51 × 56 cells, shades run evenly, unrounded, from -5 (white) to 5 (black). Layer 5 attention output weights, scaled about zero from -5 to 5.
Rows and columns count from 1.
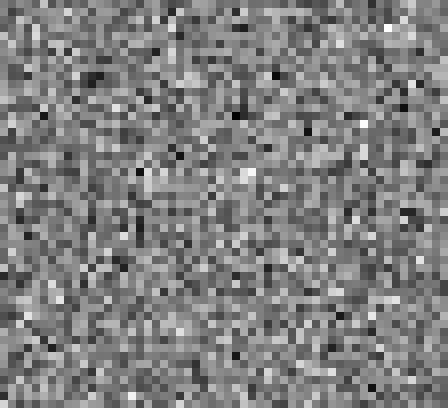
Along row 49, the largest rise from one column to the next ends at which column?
47
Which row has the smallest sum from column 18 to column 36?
23
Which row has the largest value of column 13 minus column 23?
42
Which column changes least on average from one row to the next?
29
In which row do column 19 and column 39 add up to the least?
41
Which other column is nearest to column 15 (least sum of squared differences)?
46
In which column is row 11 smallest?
52
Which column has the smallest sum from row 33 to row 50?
40
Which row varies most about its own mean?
22
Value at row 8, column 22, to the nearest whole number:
-3
